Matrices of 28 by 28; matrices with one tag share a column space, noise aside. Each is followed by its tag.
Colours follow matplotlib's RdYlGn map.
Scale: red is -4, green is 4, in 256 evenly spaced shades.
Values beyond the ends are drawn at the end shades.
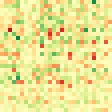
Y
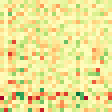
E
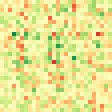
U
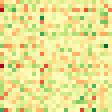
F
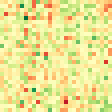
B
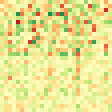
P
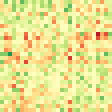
U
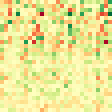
P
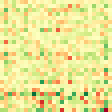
E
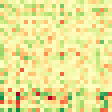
E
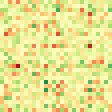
F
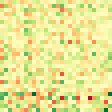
E
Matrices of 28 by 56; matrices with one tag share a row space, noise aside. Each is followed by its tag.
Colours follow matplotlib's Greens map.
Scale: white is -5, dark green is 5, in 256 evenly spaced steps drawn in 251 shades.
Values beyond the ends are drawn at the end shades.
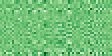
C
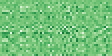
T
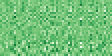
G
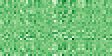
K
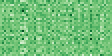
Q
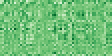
K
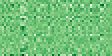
Q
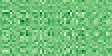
T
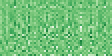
G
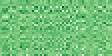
T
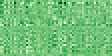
K
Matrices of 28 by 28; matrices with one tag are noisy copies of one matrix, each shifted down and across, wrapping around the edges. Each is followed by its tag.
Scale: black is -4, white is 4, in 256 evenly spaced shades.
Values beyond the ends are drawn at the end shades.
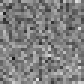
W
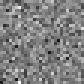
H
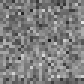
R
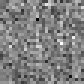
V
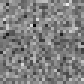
W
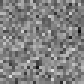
H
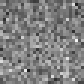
W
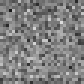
R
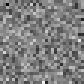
H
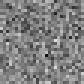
V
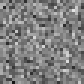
V
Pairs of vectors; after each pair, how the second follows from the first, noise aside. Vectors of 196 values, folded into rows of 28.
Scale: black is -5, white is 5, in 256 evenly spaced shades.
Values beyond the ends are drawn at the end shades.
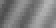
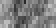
wrapped around.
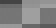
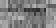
wrapped around.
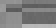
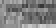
copied.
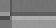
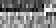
reversed, negated, scaled up.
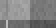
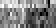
reversed, negated, scaled up.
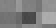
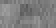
reversed, shrunk.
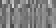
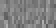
reversed, shrunk.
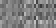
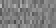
reversed, shrunk.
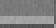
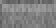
reversed, shrunk.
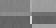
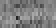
wrapped around, negated, partly zeroed.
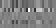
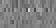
shrunk.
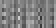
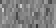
wrapped around, negated, partly zeroed.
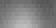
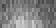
copied.
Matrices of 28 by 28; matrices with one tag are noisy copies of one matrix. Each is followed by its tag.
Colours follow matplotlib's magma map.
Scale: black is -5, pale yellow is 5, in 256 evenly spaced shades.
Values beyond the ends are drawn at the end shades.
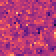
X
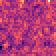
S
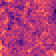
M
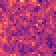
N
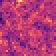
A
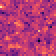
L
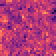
M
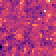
S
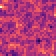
L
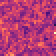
X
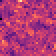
A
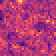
A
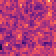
S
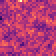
A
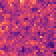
N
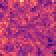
N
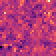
S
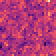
S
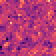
S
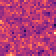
X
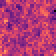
M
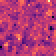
S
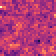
L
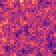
N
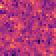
L
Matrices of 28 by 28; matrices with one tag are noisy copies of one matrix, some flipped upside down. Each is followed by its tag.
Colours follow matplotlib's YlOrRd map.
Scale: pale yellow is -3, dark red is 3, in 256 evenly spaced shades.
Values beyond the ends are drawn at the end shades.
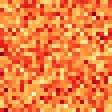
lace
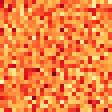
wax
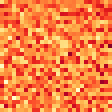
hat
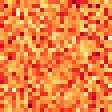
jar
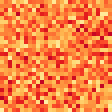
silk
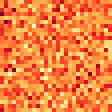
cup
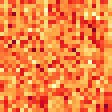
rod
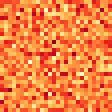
cup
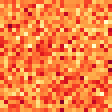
lace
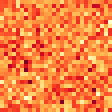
lace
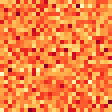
silk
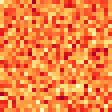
jar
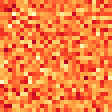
hat
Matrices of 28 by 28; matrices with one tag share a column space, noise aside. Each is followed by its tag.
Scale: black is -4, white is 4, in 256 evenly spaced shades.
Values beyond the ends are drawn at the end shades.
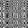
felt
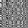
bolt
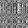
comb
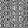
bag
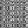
bag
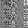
bolt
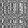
comb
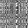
comb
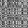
bolt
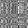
comb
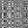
felt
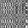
comb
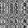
comb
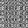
bag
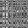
felt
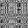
comb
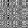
bolt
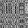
comb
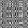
felt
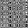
bag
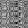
felt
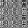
bolt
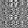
bolt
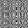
felt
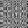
felt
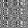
bolt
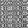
bag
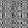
felt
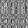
comb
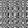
felt
